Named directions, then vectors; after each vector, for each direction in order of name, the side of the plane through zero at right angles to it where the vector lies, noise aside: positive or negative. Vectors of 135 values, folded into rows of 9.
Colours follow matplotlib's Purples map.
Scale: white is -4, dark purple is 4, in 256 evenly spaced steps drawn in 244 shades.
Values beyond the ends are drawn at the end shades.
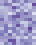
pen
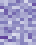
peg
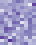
positive, positive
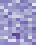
negative, negative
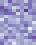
positive, negative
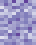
negative, positive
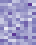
negative, negative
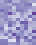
negative, negative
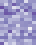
positive, negative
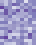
positive, negative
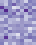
positive, negative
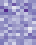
positive, negative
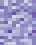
positive, negative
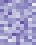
negative, negative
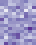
negative, positive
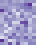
negative, negative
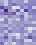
positive, negative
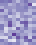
negative, negative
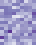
positive, negative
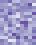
negative, negative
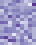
positive, positive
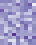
negative, negative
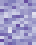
negative, positive
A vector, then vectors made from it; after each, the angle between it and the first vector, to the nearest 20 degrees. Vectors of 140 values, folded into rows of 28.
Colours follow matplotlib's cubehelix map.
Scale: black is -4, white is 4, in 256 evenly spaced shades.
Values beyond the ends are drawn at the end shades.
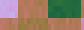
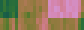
160 degrees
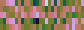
80 degrees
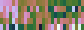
60 degrees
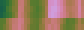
140 degrees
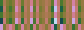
100 degrees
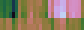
160 degrees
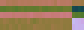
80 degrees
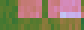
140 degrees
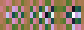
80 degrees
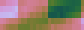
20 degrees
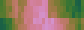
80 degrees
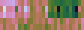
40 degrees
